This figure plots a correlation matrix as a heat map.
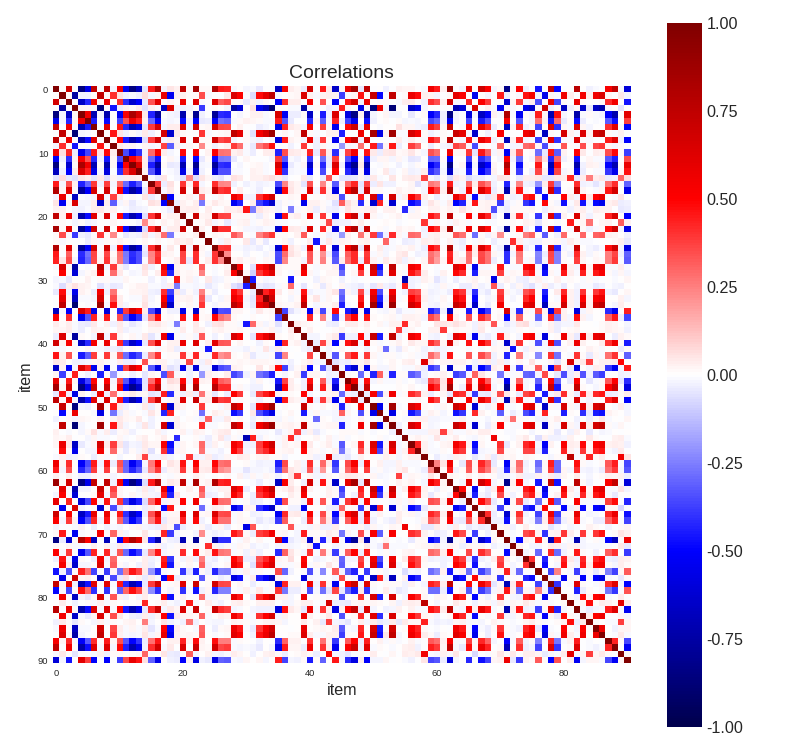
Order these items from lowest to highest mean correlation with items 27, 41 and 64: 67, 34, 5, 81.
5, 81, 67, 34
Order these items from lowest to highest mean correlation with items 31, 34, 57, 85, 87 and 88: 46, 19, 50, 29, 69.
19, 69, 46, 29, 50
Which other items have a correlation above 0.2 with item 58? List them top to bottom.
14, 21, 43, 81, 84, 89
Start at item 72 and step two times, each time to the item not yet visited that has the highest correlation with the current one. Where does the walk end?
52
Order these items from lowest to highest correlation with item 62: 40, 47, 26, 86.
86, 26, 40, 47
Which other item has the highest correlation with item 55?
69
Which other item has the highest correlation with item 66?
3
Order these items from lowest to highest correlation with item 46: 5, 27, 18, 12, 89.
12, 5, 89, 18, 27
